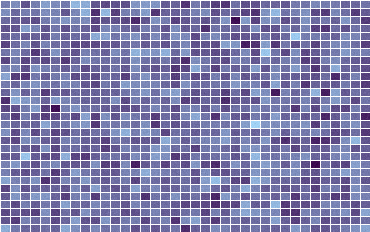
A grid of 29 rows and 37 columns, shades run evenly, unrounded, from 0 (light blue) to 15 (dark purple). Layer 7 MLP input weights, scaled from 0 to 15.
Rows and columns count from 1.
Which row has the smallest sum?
16
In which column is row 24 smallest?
25
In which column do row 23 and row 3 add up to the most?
24
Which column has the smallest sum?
27
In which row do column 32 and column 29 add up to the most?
18
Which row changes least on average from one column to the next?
29
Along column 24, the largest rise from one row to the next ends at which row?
3
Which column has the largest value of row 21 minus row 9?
14
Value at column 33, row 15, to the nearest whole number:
13
